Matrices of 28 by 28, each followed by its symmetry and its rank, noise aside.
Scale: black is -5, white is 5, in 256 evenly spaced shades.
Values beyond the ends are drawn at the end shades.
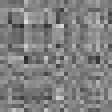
antisymmetric, rank two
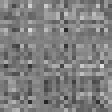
no symmetry, rank three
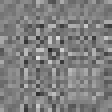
symmetric, rank three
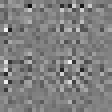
antisymmetric, rank two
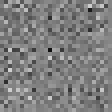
no symmetry, rank four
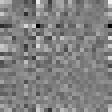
no symmetry, rank two
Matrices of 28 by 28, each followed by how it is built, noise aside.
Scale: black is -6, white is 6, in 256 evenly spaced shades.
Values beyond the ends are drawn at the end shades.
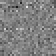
uneven rows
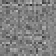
low rank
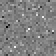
sparse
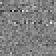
uneven rows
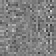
low rank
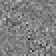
block diagonal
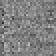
low rank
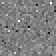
sparse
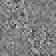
block diagonal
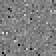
sparse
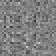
low rank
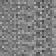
repeating rows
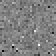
sparse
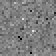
sparse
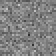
repeating rows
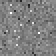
sparse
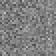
repeating rows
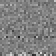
uneven rows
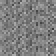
repeating rows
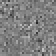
block diagonal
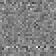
uneven rows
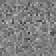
uneven rows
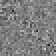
block diagonal
